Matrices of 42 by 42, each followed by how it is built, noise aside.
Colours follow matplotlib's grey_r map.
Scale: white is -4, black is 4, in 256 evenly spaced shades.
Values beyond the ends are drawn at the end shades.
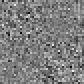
block diagonal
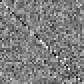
diagonal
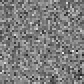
noise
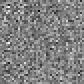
low rank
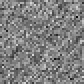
Hankel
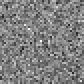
diagonal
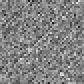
Hankel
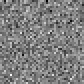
repeating columns
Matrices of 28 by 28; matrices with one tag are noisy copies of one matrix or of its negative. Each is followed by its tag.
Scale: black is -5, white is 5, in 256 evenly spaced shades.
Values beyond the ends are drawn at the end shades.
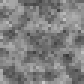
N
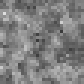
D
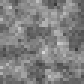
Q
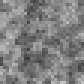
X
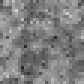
X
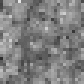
X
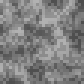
Q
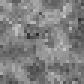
Q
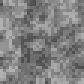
X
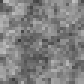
X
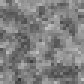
D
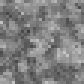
D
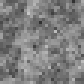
X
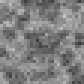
N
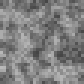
D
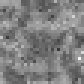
N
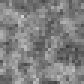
D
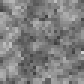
X
